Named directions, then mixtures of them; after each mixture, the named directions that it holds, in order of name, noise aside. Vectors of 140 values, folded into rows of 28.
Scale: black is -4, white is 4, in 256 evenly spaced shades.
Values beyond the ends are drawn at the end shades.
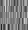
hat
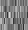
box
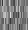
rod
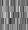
rod.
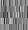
box, rod.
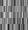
box, hat, rod.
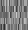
hat, rod.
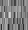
box, hat, rod.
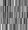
hat, rod.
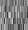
box.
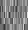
box, hat.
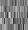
box.
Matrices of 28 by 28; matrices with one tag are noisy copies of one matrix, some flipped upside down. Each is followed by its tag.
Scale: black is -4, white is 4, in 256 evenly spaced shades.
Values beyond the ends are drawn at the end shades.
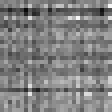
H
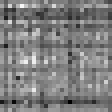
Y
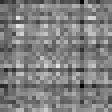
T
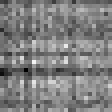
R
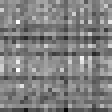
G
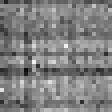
R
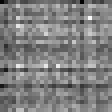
T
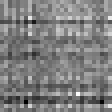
H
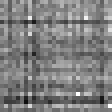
H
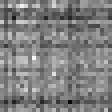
Y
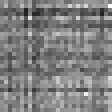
H
